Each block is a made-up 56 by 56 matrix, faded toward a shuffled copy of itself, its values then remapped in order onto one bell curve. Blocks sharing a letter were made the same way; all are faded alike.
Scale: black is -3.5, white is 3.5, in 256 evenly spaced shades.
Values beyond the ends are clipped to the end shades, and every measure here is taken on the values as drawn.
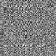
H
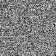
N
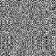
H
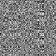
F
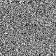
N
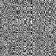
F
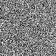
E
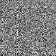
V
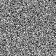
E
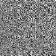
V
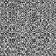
H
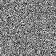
E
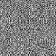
H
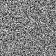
E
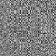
F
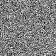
E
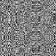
F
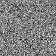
N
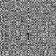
F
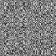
F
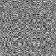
H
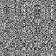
H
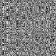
F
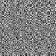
H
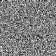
N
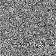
N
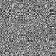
H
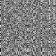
F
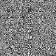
V
